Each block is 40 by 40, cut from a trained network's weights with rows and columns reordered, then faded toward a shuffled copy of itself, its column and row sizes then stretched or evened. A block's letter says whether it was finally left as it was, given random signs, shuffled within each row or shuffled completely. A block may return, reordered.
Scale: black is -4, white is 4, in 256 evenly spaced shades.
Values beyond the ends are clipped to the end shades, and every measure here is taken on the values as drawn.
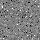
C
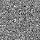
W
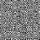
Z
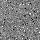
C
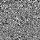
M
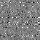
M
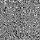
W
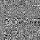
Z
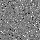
C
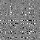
W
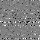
M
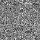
W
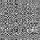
Z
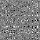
W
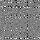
W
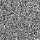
W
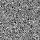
C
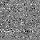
M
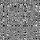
Z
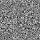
M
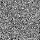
M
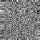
Z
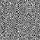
Z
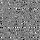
W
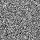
C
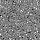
C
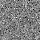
C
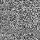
W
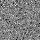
C
